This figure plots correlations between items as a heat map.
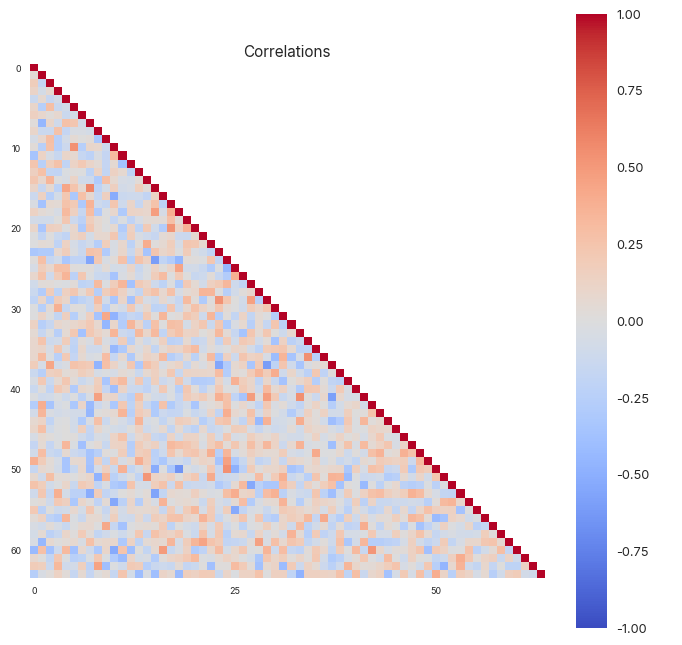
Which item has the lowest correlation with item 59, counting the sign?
1
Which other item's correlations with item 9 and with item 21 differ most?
32
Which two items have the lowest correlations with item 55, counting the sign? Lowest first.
25, 53
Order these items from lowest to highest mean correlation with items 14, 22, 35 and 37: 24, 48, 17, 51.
24, 17, 48, 51
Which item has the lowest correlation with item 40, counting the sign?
10
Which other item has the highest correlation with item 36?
34
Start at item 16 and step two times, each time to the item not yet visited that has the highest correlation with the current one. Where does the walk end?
42
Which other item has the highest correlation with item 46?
48
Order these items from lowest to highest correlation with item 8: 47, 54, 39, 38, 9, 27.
9, 54, 38, 47, 39, 27
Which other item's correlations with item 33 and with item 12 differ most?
41
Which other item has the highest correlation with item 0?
49
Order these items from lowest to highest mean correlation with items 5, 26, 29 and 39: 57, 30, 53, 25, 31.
31, 57, 30, 53, 25
